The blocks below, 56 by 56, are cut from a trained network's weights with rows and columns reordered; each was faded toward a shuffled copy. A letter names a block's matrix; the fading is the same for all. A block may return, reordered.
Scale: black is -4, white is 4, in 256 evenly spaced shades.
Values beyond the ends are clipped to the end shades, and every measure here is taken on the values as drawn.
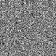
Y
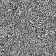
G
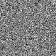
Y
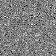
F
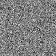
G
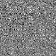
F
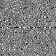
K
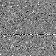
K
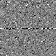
K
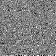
K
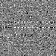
K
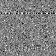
K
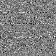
F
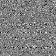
F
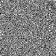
Y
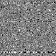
K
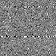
K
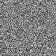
Y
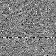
K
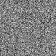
Y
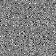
F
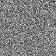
Y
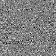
F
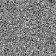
Y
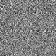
Y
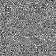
F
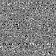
F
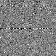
K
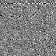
K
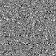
F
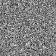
Y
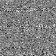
F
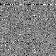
K
